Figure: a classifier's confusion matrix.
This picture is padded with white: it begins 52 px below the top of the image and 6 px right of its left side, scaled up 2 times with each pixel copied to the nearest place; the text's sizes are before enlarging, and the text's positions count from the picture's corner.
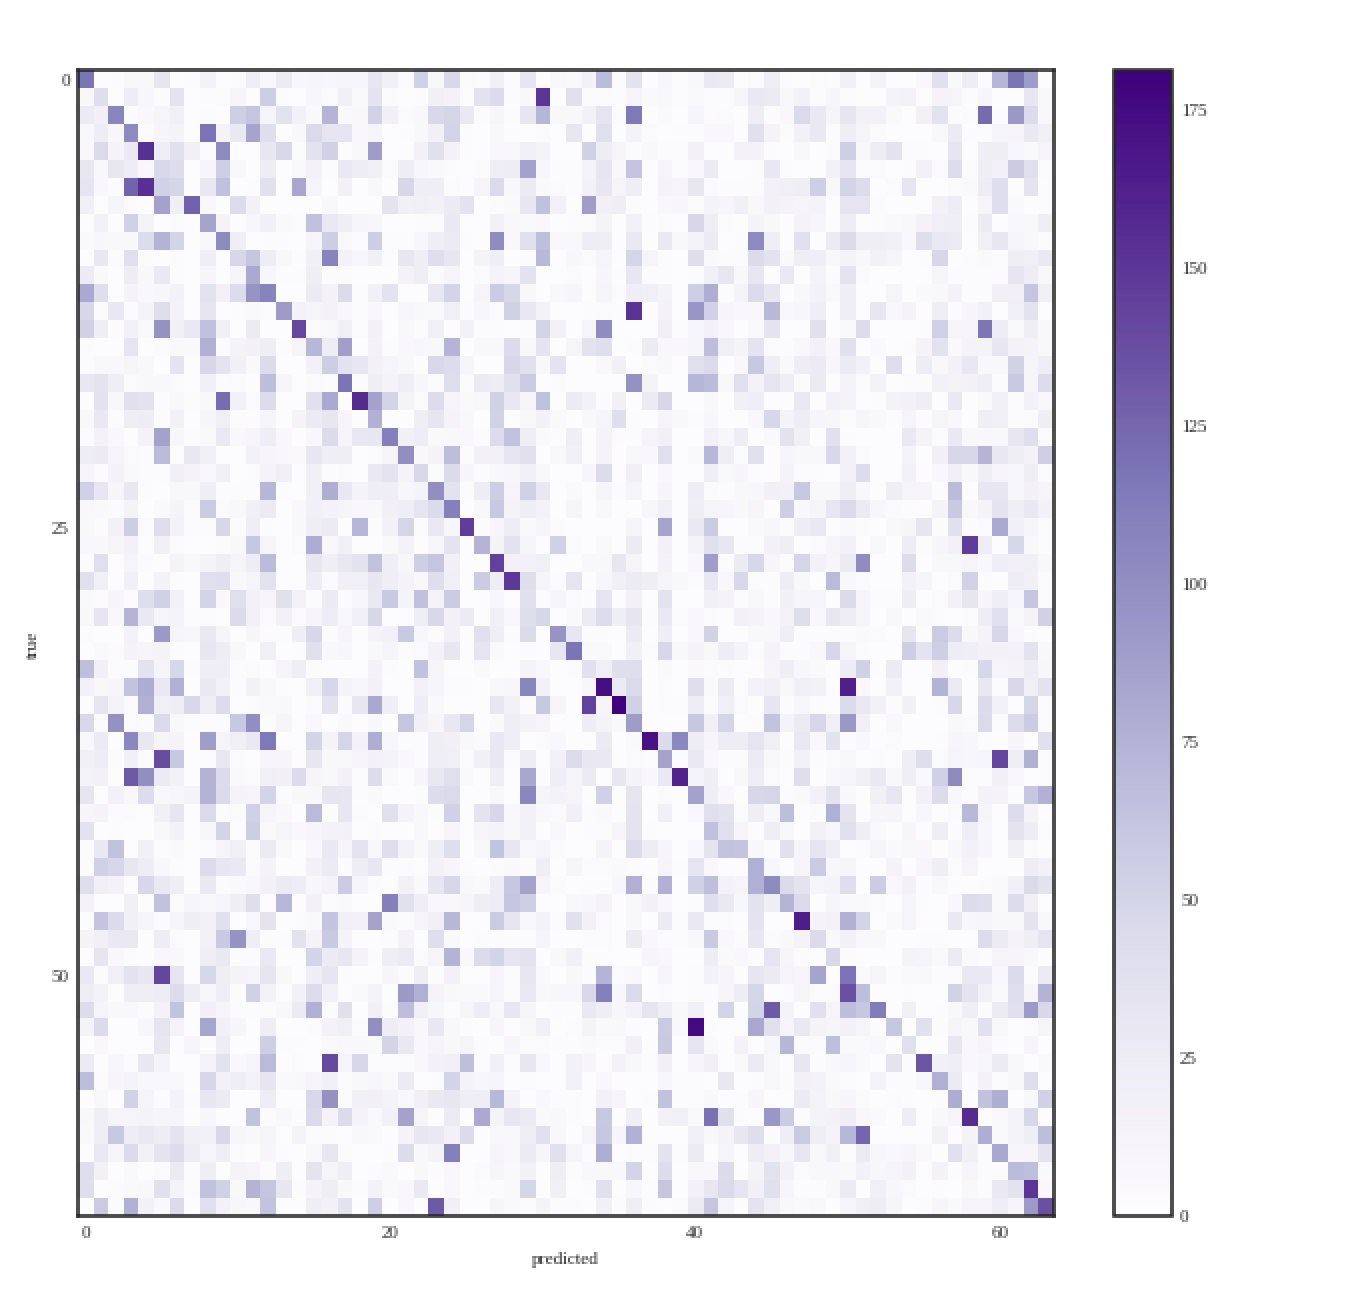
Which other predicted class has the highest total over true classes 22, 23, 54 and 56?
12
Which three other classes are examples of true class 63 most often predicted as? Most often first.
23, 62, 3
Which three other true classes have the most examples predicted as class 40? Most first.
53, 13, 17
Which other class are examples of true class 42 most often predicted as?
41
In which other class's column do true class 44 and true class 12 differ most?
11
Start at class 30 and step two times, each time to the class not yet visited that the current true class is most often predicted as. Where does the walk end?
8
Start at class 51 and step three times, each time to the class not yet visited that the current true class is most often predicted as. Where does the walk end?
29
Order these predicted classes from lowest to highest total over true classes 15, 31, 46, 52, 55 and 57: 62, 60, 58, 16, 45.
58, 62, 45, 60, 16
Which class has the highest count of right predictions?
35
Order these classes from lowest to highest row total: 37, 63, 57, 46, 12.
57, 46, 63, 12, 37
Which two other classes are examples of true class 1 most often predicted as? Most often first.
30, 12
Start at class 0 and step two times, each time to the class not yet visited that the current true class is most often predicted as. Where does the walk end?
62
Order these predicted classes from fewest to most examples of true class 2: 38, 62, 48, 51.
38, 51, 48, 62
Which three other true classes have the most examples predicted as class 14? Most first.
6, 39, 48
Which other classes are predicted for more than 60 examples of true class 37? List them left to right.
3, 8, 12, 19, 39
